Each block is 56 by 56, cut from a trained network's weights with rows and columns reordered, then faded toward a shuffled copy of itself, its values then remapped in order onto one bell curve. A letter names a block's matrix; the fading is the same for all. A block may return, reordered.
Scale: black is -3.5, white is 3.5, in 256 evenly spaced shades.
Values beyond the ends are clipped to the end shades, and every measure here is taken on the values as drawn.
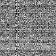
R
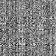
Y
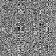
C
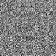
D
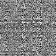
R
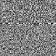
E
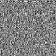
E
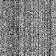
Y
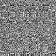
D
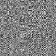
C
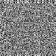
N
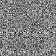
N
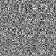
E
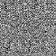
C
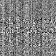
Y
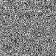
N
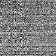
R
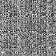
Y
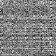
R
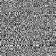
E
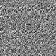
D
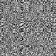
C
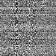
R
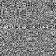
E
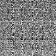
R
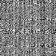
Y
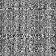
Y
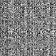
Y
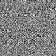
D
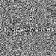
E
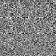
E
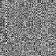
C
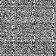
R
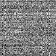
R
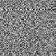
E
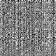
Y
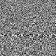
E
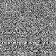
N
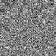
D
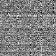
R
